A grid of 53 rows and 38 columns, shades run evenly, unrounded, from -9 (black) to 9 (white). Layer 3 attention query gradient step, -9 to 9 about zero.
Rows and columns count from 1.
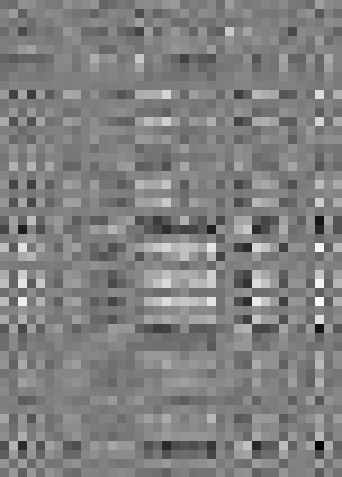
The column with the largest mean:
19
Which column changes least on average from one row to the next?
10
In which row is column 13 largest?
26
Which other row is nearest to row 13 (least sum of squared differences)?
53
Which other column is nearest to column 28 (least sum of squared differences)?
32
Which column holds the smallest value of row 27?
25
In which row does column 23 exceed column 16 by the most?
4
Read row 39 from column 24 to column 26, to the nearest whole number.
-3 0 1
